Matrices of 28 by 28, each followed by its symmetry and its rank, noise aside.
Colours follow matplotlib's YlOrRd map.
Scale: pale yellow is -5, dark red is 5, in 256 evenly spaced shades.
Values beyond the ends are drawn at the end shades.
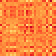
no symmetry, rank two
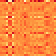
no symmetry, rank one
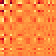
symmetric, rank one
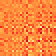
antisymmetric, rank two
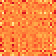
antisymmetric, rank two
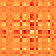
symmetric, rank one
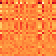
no symmetry, rank one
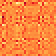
antisymmetric, rank two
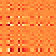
no symmetry, rank one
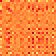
symmetric, rank two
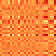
no symmetry, rank one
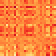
no symmetry, rank two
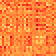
no symmetry, rank three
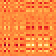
no symmetry, rank one
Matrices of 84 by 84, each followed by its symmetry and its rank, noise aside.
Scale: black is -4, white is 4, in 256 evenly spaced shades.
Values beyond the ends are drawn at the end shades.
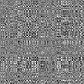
no symmetry, rank four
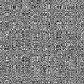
antisymmetric, rank six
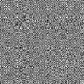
symmetric, rank five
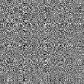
antisymmetric, rank four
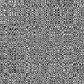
no symmetry, rank four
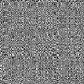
no symmetry, rank six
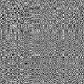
no symmetry, rank five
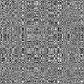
no symmetry, rank four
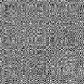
symmetric, rank six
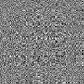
no symmetry, rank six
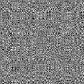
antisymmetric, rank six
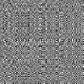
no symmetry, rank five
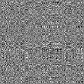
no symmetry, rank four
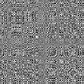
symmetric, rank six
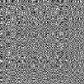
no symmetry, rank six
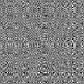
antisymmetric, rank four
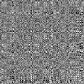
symmetric, rank five
